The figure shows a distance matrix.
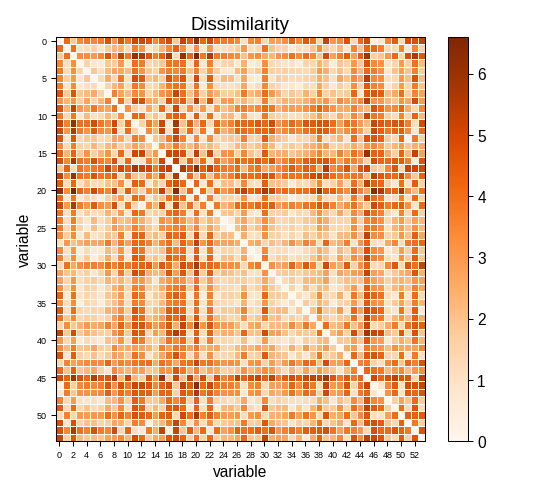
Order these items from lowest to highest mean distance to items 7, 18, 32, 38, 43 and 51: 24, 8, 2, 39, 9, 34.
24, 34, 9, 8, 39, 2
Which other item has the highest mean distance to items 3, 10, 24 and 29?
45
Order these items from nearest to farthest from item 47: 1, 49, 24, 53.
24, 1, 49, 53
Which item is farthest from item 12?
2
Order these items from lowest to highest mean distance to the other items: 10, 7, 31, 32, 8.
32, 10, 31, 7, 8
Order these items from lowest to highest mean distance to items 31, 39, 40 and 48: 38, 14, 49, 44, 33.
33, 49, 14, 44, 38
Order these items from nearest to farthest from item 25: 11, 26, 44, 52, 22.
44, 26, 22, 52, 11
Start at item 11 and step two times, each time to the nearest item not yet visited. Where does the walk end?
52
